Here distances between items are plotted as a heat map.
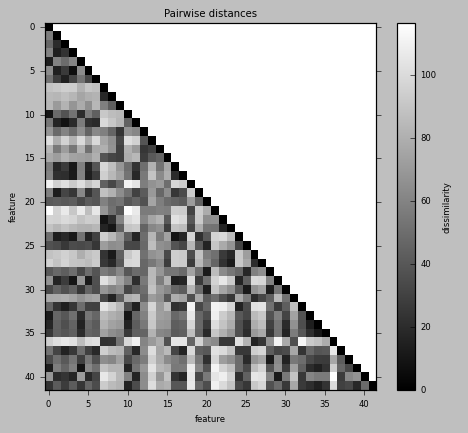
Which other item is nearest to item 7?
22
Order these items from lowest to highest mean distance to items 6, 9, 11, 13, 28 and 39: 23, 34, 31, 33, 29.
34, 33, 29, 31, 23
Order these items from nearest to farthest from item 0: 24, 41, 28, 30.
41, 30, 28, 24
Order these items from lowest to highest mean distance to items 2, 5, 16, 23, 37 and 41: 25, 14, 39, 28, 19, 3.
3, 25, 19, 28, 39, 14
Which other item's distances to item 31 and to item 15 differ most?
13
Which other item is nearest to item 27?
23
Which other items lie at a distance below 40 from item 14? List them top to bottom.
9, 12, 13
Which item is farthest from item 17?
36
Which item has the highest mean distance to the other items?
21
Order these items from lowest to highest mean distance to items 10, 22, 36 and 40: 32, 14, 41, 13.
41, 32, 14, 13
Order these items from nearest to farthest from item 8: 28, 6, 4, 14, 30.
28, 30, 14, 4, 6
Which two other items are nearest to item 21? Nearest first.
18, 9
